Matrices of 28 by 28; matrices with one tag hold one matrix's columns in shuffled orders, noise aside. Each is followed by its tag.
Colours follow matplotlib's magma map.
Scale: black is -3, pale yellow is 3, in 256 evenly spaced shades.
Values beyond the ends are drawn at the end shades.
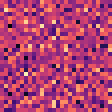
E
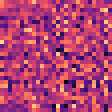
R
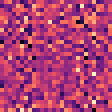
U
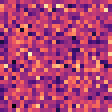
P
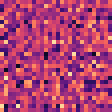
R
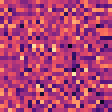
E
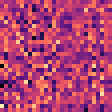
R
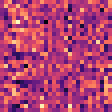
R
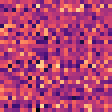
P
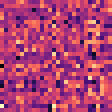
R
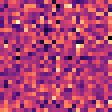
U
